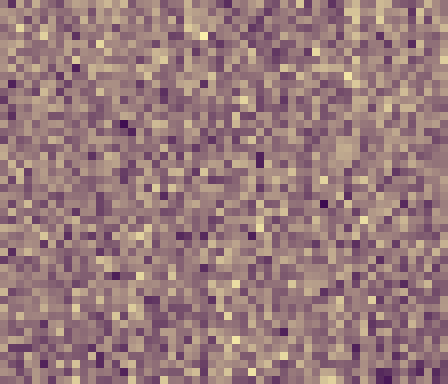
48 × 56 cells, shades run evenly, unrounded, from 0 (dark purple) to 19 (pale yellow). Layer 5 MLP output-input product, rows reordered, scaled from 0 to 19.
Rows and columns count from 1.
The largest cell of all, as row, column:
5, 26
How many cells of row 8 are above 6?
50
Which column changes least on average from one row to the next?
11
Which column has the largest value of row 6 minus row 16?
16
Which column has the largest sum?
24
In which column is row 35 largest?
18
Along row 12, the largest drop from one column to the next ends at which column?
8
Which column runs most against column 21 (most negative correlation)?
35
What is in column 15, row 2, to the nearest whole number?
12
